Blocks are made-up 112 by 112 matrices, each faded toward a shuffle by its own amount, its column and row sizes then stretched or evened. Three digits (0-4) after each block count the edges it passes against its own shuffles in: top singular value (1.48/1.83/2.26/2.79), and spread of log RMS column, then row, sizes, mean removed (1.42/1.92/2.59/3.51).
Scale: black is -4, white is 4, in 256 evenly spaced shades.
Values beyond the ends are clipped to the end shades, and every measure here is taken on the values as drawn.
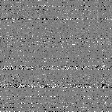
0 1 4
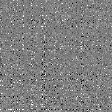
0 3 3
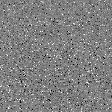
1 0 2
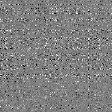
2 2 4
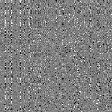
4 3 0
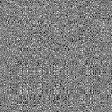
4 2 1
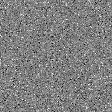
1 0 0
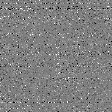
0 1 3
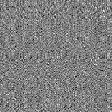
3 0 0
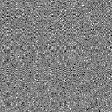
4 2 1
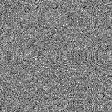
3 0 0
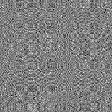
4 0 0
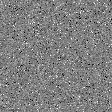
0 0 0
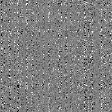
0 4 2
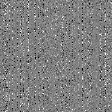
1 4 0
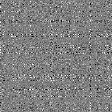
1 3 4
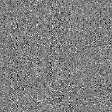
2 3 1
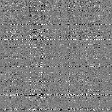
2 3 4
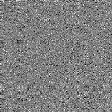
3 1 1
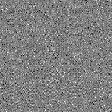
3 0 0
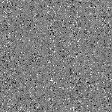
0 2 1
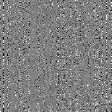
3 4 0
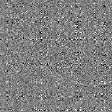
2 3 3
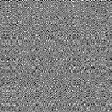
4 0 3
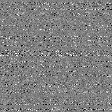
0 0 4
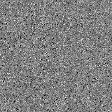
0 1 1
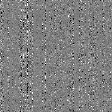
1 4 0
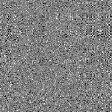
3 2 2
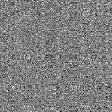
3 1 2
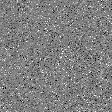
1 0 1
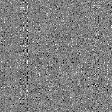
2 3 1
